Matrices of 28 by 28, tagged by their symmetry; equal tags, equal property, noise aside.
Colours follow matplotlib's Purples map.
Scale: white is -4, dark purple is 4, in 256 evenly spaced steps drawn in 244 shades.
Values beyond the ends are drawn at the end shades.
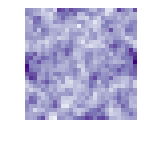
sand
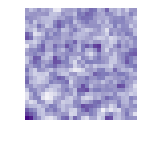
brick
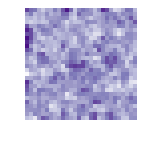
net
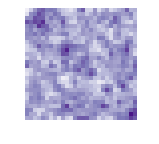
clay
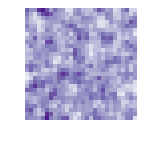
net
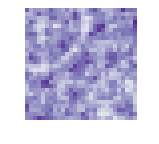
clay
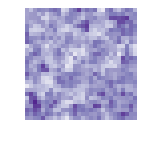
clay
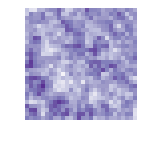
brick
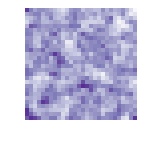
brick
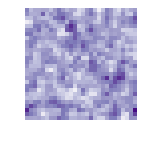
net
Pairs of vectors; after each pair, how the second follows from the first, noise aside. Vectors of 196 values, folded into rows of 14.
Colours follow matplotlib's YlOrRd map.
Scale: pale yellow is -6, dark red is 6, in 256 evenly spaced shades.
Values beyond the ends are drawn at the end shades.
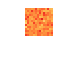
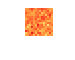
shuffled.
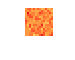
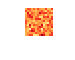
scaled up.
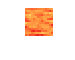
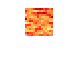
reversed, scaled up.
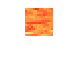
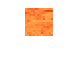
reversed, negated, shrunk.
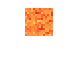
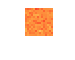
reversed, negated, shrunk.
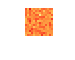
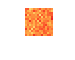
sign-scrambled.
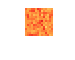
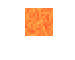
negated, shrunk.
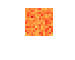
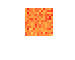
shuffled.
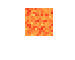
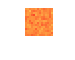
negated, shrunk.
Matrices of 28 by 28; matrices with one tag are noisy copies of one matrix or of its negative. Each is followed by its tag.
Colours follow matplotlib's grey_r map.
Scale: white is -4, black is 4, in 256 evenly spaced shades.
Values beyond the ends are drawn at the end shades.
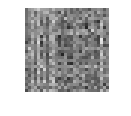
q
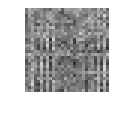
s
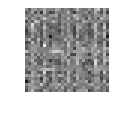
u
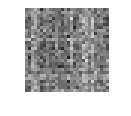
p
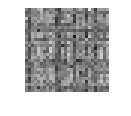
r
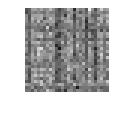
r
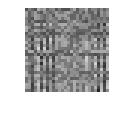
s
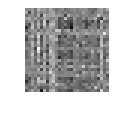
q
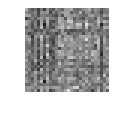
q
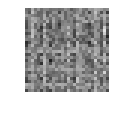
u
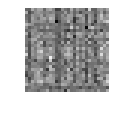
r
